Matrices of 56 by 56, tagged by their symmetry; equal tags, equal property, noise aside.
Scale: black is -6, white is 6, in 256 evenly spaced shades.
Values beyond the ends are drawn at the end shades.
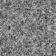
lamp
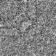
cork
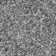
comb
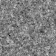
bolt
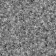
bolt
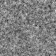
bolt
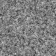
cork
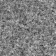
bolt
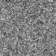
bolt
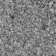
bolt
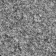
comb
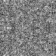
lamp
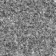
bolt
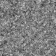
cork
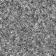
bolt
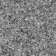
bolt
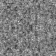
lamp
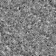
comb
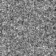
lamp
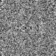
lamp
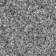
cork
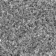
bolt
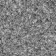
comb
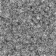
comb
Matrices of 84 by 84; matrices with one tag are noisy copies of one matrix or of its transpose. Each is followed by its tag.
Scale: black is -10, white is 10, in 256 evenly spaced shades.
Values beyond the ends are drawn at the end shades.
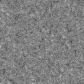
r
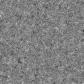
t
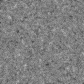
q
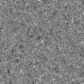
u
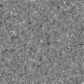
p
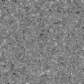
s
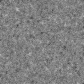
q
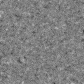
t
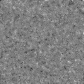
r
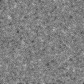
q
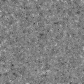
s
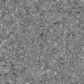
s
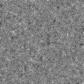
p
